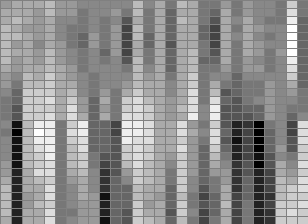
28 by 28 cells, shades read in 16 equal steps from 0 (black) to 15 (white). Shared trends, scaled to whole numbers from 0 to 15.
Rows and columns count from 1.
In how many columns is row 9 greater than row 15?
9
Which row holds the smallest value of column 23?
16
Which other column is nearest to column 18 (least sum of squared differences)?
3
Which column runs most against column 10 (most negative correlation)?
26
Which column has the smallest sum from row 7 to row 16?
22
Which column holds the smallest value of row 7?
12
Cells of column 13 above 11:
15
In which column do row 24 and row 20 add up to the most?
5
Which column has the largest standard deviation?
2
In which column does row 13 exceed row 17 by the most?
24
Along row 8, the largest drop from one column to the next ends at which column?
28
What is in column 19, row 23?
6
